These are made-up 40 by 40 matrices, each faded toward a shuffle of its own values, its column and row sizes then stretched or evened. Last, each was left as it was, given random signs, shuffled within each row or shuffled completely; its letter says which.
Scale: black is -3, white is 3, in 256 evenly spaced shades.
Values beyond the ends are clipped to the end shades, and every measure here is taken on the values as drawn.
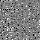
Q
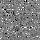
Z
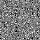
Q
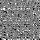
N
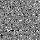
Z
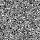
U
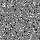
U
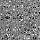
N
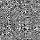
N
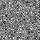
Q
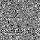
N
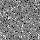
U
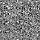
Q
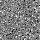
U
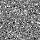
Z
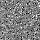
U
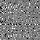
N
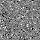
U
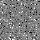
Q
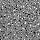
U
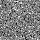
U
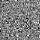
Q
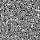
Z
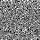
Z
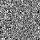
Q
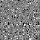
N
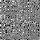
N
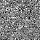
Z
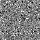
Z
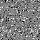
Z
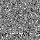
Z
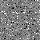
Z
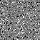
Z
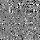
N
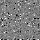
Q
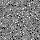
U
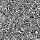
Z
